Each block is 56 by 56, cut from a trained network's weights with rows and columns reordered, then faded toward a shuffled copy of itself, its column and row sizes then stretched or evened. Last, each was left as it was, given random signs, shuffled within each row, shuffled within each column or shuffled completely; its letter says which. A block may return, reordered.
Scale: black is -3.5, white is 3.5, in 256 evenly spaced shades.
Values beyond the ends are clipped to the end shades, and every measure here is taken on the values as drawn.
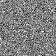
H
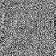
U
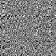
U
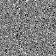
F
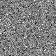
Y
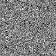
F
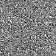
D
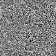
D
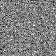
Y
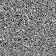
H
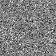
H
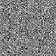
U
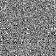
D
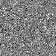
H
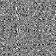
U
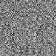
U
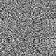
U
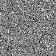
F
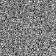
D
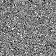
Y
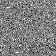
H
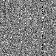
F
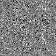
D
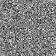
D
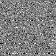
H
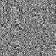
U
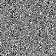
F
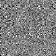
U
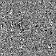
D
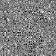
U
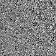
F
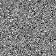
F
